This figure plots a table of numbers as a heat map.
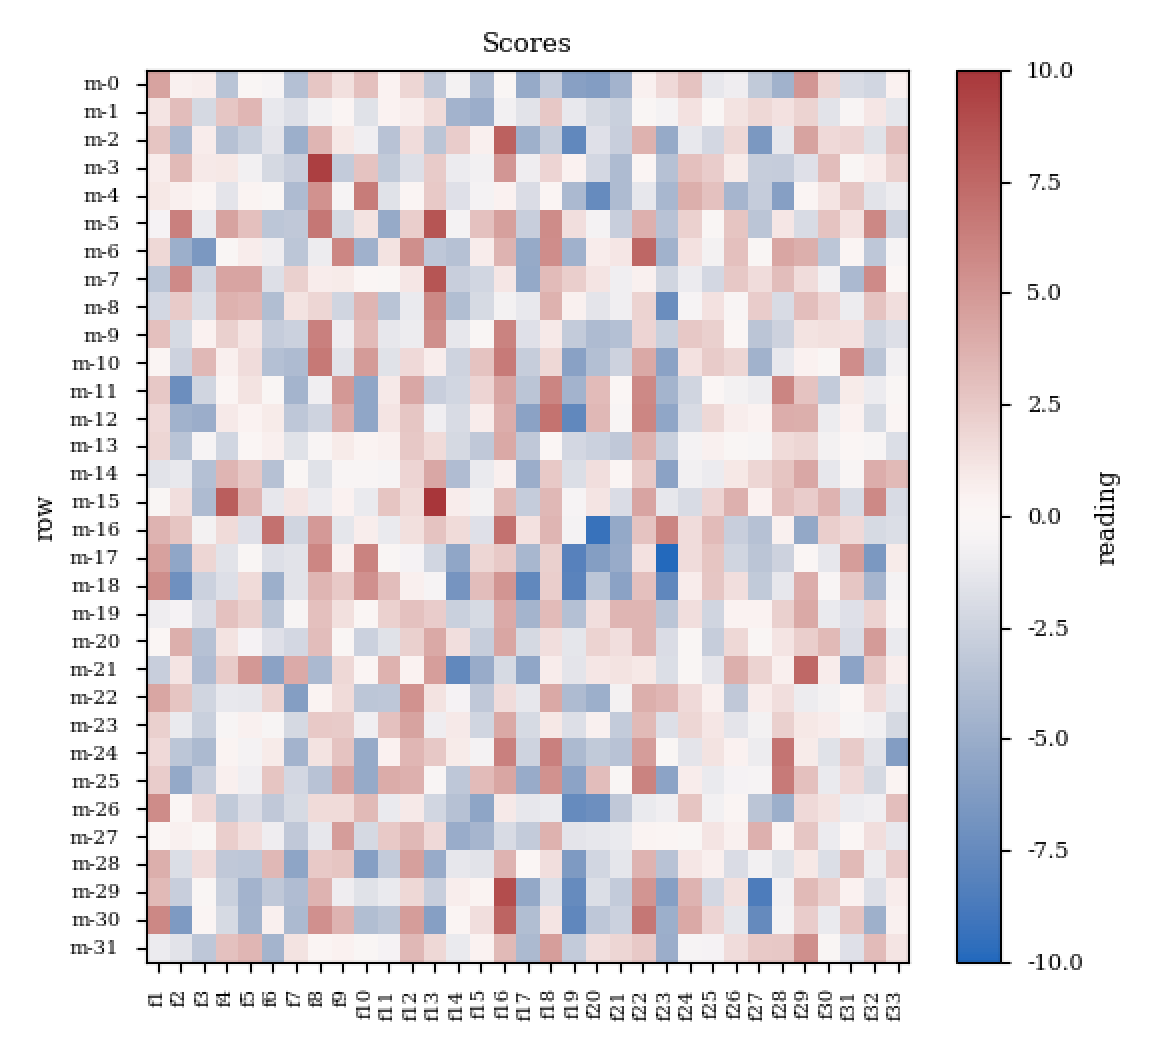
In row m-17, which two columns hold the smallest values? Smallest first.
f23, f19
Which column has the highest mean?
f16
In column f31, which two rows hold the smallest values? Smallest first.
m-21, m-7
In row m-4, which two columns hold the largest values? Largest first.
f10, f8
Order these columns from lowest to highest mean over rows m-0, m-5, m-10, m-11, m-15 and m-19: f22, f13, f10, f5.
f10, f5, f13, f22
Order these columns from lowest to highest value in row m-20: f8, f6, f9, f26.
f6, f9, f26, f8
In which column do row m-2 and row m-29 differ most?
f24
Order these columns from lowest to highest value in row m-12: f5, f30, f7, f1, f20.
f7, f30, f5, f1, f20
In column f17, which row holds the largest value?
m-16
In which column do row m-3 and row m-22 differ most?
f8
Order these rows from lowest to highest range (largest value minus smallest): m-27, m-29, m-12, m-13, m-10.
m-13, m-27, m-10, m-12, m-29
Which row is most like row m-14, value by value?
m-31
